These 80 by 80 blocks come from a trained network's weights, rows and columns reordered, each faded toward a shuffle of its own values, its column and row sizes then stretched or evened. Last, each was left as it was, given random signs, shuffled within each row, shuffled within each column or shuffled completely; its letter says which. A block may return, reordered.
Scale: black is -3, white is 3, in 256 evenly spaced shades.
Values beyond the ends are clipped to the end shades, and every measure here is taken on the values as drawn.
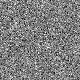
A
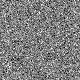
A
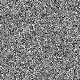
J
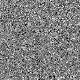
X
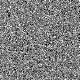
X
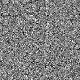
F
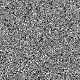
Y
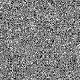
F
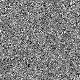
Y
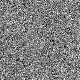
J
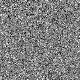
Y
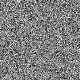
X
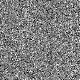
J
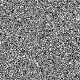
X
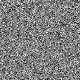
F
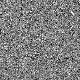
X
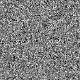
X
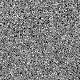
Y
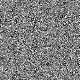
X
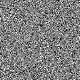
J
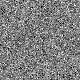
A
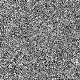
X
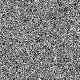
X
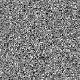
F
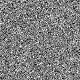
Y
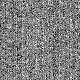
J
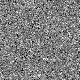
J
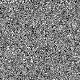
X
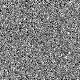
Y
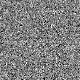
X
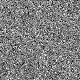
A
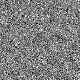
F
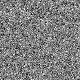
Y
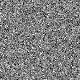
J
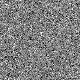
J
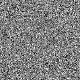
X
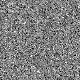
Y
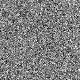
Y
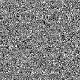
F
